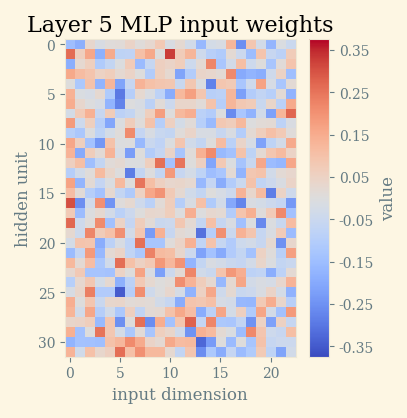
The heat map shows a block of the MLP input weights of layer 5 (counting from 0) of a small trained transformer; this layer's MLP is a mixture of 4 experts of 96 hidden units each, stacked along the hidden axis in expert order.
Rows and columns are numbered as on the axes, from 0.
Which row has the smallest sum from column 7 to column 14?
19
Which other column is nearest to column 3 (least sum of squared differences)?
18
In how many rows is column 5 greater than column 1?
16
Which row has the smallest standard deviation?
9
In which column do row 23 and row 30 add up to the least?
13
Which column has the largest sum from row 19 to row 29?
2
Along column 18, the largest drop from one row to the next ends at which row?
30
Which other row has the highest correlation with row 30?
31
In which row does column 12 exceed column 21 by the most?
20
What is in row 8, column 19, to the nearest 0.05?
0
